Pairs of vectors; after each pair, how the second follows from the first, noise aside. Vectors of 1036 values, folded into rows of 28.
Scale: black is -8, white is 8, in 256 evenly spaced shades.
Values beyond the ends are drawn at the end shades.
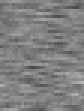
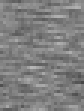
negated.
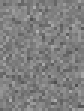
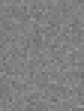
negated, shrunk.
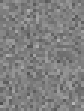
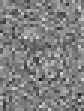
wrapped around, negated, scaled up.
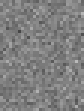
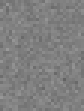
reversed, shrunk.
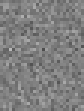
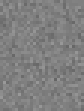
wrapped around, negated, shrunk.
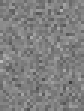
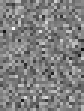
reversed, negated, scaled up.
